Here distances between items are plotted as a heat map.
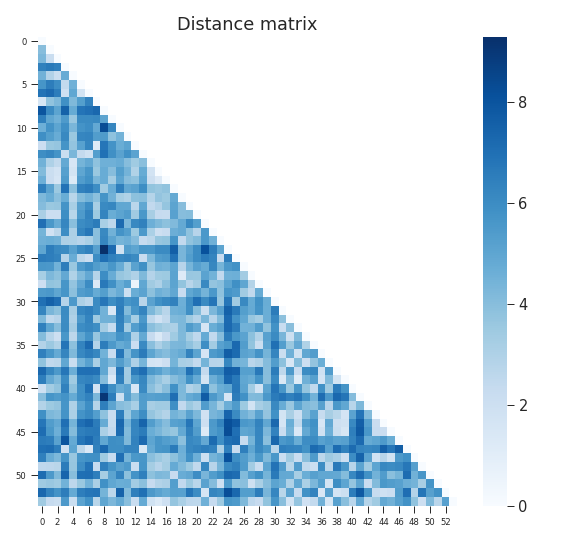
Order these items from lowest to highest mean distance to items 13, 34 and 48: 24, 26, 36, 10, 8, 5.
5, 36, 8, 26, 10, 24
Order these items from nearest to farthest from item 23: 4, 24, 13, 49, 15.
13, 4, 15, 49, 24
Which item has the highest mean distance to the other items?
24
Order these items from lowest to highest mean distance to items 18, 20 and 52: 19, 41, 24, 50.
19, 50, 41, 24
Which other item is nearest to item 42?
27
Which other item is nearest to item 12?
28
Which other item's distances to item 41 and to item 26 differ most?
46
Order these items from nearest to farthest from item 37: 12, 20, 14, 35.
14, 20, 12, 35
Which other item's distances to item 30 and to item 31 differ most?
44
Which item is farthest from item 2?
30
